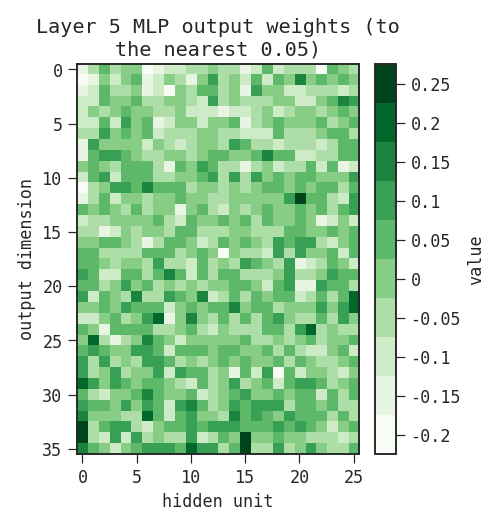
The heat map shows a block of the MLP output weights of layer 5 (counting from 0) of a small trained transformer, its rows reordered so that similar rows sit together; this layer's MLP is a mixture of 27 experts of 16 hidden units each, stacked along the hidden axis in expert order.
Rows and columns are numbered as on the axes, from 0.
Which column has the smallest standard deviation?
5
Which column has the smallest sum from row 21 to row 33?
8
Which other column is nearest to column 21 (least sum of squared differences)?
20
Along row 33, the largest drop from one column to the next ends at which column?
1
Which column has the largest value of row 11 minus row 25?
3
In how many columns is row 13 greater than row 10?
7
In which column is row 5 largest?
4
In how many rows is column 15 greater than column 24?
13
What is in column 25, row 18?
-0.1
